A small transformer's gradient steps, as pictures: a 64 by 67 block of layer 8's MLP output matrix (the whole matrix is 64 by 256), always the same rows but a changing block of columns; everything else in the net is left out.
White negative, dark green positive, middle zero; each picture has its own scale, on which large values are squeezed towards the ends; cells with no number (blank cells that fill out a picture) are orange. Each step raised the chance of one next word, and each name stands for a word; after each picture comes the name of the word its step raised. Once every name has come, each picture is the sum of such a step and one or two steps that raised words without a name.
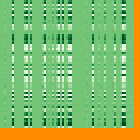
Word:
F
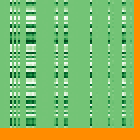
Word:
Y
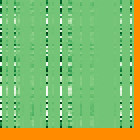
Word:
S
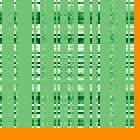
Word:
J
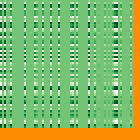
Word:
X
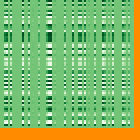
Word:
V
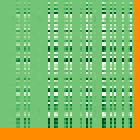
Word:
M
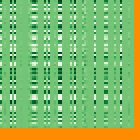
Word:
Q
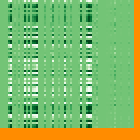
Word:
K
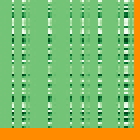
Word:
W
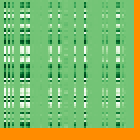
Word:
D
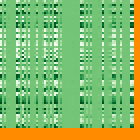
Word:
X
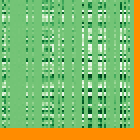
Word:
M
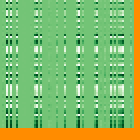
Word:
S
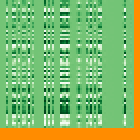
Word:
K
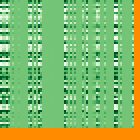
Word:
Q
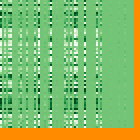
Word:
V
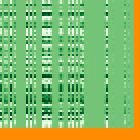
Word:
W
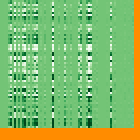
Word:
F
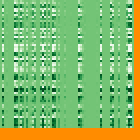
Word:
X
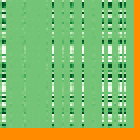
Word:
D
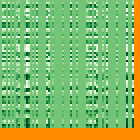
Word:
X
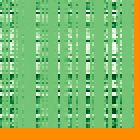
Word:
M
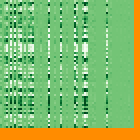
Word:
X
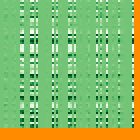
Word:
W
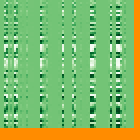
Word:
K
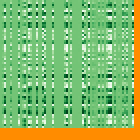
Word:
X
